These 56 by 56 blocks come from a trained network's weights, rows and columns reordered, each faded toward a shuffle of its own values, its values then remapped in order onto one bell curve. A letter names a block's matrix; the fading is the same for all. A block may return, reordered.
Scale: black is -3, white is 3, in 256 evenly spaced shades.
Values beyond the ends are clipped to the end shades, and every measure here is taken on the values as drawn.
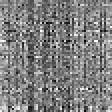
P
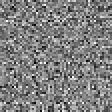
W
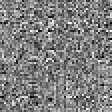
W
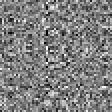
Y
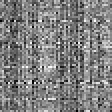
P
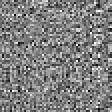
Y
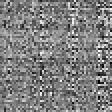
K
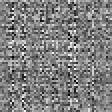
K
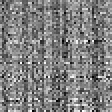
P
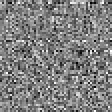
W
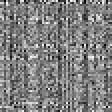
P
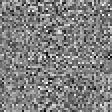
W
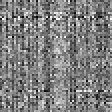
P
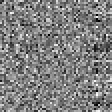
Y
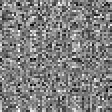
Y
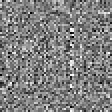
Y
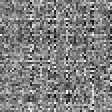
K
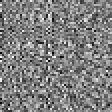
Y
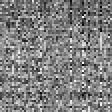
K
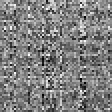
K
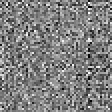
Y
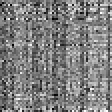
P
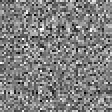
W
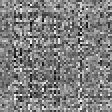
K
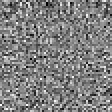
W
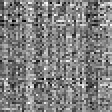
P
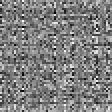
K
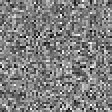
W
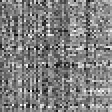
P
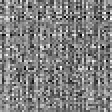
P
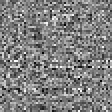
W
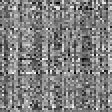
P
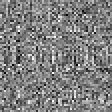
Y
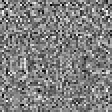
W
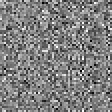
Y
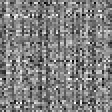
P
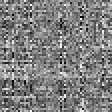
K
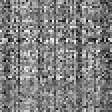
P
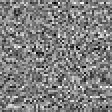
W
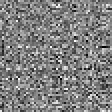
W
